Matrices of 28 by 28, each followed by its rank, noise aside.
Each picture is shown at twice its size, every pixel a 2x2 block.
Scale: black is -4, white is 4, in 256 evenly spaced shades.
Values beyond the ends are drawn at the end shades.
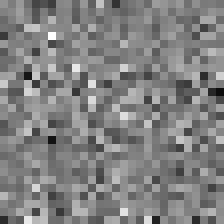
seven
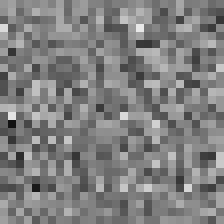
six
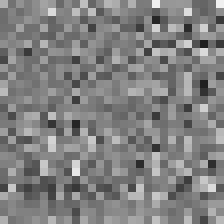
six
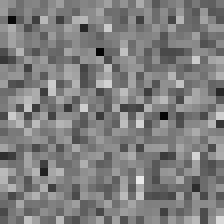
seven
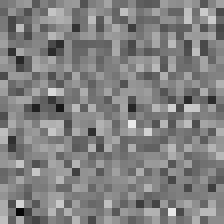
six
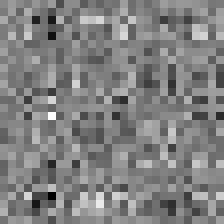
three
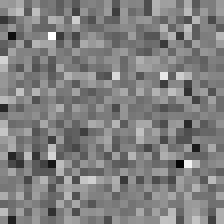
seven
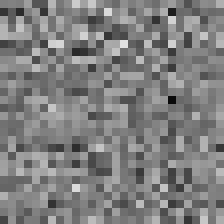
five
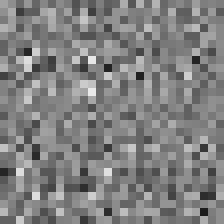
five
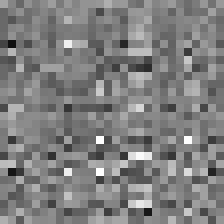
four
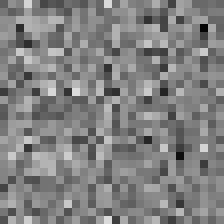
five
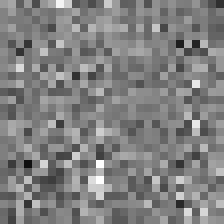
six
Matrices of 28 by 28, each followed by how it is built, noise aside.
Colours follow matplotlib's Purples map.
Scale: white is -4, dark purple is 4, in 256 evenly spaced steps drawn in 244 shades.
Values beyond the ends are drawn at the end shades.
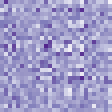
low rank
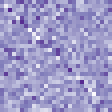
diagonal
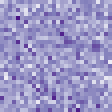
noise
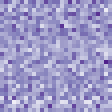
repeating columns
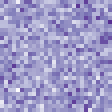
noise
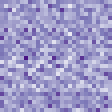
repeating columns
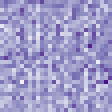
blocks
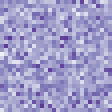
repeating columns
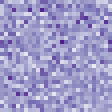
noise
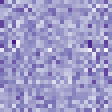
low rank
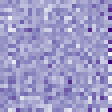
low rank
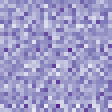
repeating columns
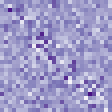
banded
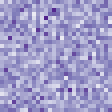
noise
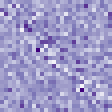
banded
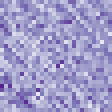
Toeplitz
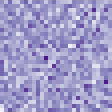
noise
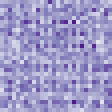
blocks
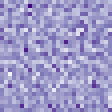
repeating columns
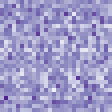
repeating columns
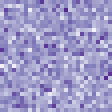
noise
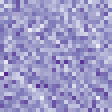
Toeplitz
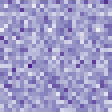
repeating columns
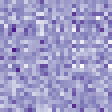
low rank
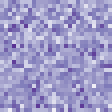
repeating columns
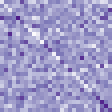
diagonal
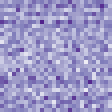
repeating columns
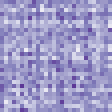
blocks
